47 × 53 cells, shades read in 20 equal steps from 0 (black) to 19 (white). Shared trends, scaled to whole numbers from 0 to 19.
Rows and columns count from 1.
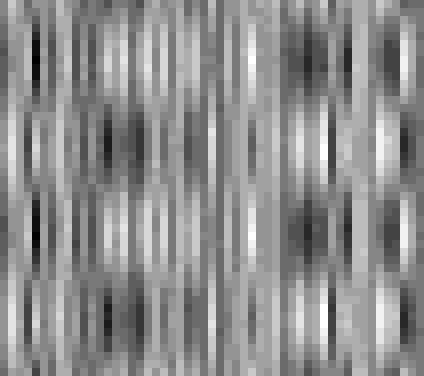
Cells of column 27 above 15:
8
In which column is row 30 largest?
32
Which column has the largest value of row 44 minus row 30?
5
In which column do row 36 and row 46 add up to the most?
2
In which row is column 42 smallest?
39
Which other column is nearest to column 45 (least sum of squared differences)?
46
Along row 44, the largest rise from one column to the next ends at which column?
27
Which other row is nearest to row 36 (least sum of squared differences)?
23
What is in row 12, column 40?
8
